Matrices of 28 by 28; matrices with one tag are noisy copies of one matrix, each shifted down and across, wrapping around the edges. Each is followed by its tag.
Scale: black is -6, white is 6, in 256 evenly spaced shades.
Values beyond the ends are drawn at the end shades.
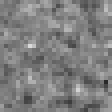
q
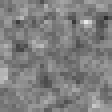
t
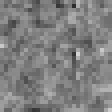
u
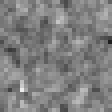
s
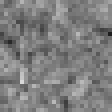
s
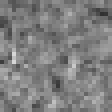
s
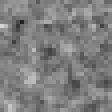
t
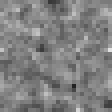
q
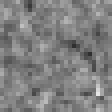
s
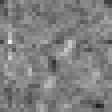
s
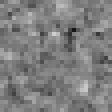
t
